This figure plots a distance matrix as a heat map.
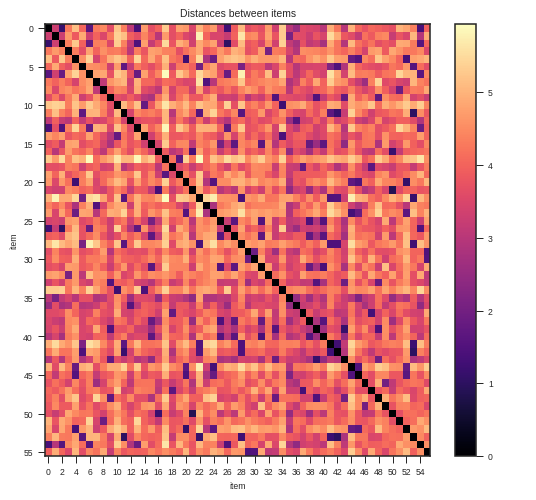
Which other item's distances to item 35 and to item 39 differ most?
48
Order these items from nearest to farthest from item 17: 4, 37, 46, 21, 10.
46, 21, 37, 4, 10
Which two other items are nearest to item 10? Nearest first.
34, 14
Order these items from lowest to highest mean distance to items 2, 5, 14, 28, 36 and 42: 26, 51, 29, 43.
43, 26, 29, 51
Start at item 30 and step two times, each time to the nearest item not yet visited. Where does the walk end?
29
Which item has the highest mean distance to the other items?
17
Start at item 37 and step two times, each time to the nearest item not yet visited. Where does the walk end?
18
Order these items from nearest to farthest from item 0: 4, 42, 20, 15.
15, 42, 20, 4
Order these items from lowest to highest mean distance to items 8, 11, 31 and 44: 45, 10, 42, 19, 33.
45, 42, 33, 19, 10
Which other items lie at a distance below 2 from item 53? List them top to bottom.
5, 11, 22, 28, 41, 42
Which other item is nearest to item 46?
49
